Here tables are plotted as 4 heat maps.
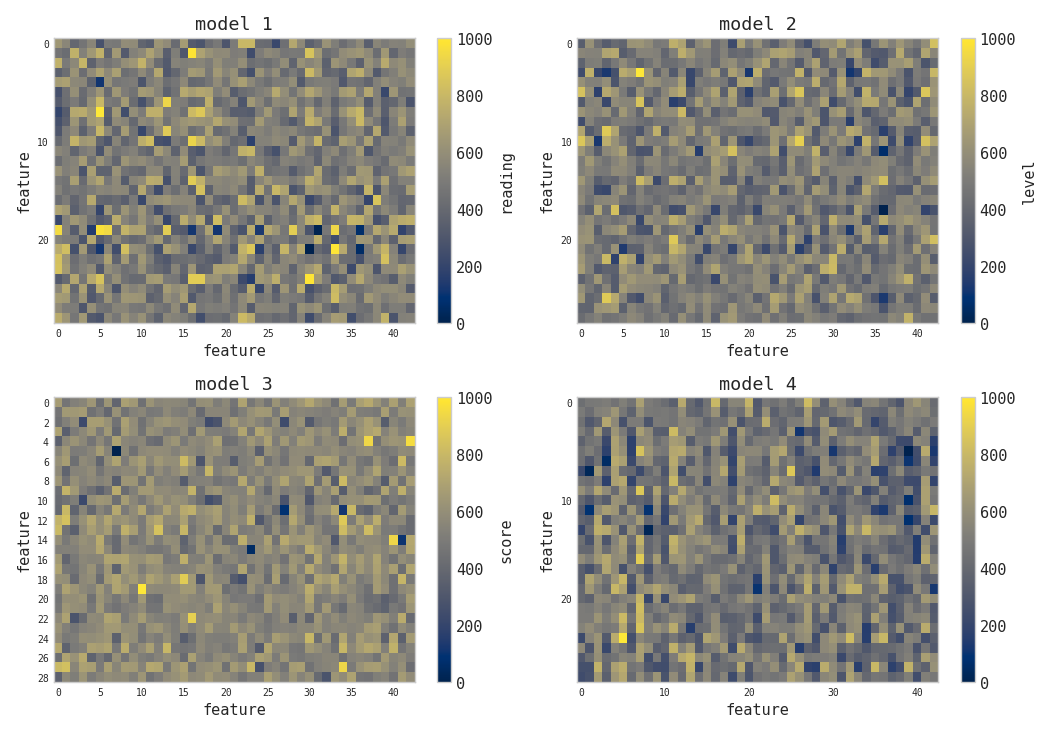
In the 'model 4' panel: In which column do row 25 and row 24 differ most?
5
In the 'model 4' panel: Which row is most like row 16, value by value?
9
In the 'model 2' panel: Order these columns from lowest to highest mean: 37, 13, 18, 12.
37, 13, 18, 12
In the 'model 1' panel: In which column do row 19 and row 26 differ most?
5
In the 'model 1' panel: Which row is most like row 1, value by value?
14
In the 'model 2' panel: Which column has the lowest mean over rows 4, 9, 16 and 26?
36
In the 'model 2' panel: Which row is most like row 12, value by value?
13
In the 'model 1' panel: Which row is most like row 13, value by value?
20
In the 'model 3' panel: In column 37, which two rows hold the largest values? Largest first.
4, 13
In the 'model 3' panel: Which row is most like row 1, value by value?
26
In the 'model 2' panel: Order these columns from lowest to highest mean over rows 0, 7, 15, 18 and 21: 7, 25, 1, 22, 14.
22, 7, 14, 1, 25
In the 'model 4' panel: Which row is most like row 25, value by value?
3
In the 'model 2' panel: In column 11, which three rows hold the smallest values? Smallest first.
6, 17, 3
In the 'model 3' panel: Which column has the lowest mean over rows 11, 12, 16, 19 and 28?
27
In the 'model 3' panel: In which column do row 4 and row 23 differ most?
42
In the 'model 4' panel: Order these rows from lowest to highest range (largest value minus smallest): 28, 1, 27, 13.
1, 28, 27, 13
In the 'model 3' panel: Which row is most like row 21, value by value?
20
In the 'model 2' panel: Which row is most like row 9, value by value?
26
